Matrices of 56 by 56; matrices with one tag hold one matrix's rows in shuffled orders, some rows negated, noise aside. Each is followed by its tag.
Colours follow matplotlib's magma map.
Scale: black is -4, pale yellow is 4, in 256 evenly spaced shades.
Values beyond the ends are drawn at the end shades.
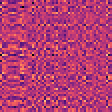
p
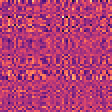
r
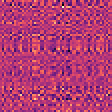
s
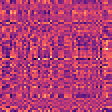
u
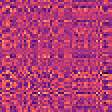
u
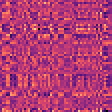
u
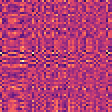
p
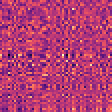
r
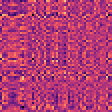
p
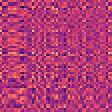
p
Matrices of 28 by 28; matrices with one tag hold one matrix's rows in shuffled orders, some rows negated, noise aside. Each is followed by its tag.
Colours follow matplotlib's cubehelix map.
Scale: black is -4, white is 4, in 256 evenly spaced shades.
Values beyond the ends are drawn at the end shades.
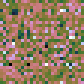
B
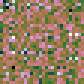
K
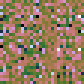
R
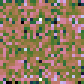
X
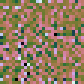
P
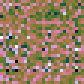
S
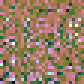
K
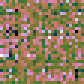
S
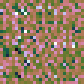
P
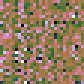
P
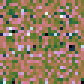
B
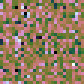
P
